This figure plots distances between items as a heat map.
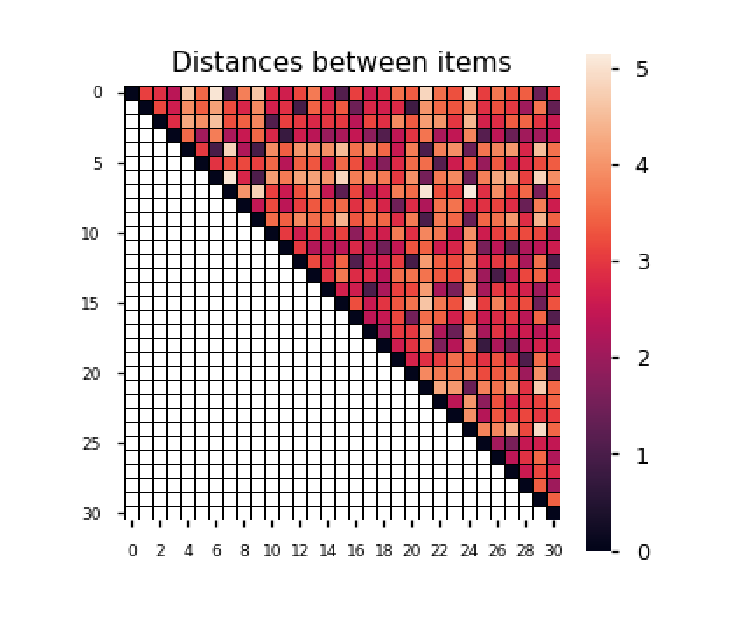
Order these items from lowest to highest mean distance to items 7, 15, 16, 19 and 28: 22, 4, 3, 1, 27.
3, 1, 27, 22, 4
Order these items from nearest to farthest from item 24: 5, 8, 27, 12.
8, 5, 12, 27
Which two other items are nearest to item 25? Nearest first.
18, 3
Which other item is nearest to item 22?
5
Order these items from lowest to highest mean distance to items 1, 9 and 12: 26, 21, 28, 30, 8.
30, 28, 8, 21, 26
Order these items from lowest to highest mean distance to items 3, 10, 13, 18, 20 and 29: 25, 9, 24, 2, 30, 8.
25, 30, 2, 8, 9, 24
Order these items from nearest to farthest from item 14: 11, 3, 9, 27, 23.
23, 3, 11, 27, 9
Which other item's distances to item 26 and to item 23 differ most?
13
